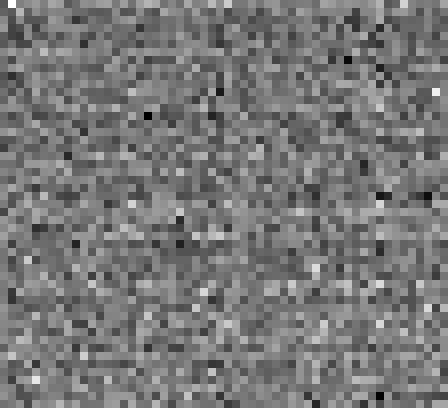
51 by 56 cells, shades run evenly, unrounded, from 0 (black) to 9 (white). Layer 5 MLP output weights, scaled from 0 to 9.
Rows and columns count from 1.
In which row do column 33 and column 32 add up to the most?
20
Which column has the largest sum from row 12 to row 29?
48
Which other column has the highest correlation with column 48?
18
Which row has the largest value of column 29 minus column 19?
15
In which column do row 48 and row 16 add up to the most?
5
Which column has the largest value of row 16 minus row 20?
9
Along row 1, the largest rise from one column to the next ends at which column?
2
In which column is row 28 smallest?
23
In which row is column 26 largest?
37
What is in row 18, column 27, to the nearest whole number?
3
